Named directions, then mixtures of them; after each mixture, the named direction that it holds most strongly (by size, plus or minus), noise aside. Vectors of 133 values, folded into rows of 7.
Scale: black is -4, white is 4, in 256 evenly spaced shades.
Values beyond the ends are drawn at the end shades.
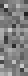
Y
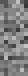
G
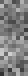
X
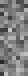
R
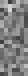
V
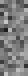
R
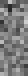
V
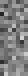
R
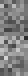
X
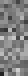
R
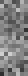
X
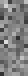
V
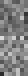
X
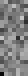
R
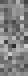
G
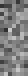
R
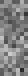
X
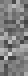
G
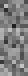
Y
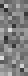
Y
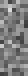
V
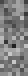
Y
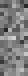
R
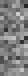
G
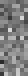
R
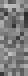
V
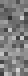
R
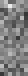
V
